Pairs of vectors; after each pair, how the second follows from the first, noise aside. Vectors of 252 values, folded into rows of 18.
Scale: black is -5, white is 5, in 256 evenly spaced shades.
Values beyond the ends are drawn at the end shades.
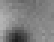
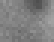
reversed, shrunk.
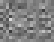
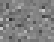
negated, partly zeroed.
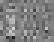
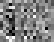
negated, scaled up.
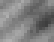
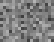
shuffled.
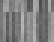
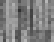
reversed, negated.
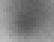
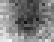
scaled up.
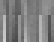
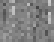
reversed, partly zeroed.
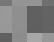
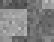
reversed, negated.
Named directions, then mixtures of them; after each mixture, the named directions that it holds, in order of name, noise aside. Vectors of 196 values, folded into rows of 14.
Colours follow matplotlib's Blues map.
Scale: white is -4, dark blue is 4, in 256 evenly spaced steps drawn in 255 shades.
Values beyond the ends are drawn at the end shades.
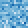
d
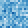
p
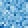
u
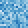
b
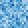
b, d.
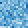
b, u.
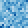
p, u.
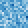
b, d.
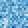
d, p.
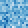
d, p.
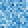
b, d.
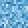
d, p, u.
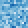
d.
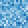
b, d, u.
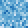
u.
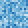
p.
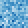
d, p, u.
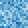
b, d, u.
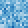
b, p, u.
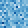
b, d, p.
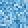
b.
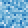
u.
